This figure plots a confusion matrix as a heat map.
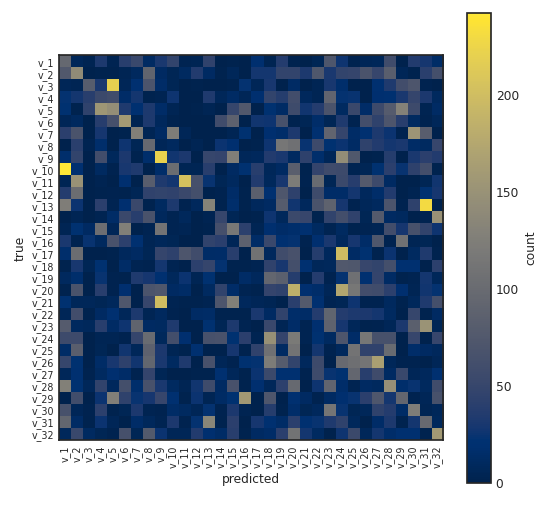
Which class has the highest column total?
v_20
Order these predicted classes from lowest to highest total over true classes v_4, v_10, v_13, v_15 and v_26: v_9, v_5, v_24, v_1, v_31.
v_5, v_9, v_24, v_31, v_1
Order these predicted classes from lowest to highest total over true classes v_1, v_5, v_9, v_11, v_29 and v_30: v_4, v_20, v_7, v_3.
v_3, v_7, v_20, v_4
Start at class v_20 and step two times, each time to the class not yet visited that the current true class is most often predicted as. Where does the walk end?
v_18
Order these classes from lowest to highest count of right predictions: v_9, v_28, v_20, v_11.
v_28, v_20, v_11, v_9
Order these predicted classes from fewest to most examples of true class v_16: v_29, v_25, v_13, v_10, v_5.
v_10, v_25, v_13, v_5, v_29
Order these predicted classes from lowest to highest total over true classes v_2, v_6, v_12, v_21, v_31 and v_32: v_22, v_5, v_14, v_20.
v_5, v_14, v_22, v_20
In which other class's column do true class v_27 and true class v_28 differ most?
v_1
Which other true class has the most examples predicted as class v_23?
v_30
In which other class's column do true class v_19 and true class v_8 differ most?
v_25
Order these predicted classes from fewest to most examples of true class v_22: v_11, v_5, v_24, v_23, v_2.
v_11, v_5, v_24, v_2, v_23
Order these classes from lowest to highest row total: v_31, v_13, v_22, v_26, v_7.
v_22, v_31, v_7, v_13, v_26
